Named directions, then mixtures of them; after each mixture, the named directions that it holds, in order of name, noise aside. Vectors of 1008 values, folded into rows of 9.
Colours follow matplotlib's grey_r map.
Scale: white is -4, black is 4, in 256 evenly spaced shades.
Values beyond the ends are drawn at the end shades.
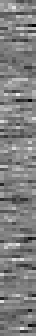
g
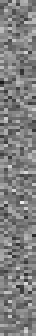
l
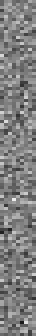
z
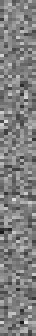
z.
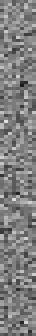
z.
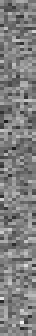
g, z.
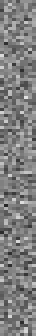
l, z.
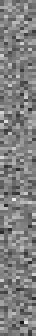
z.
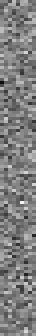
l.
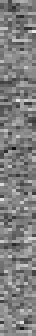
g, l, z.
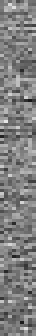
g, l, z.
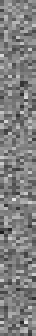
z.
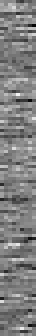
g.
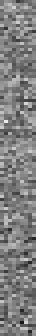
g, z.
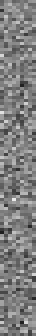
z.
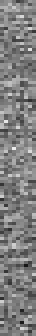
g, z.
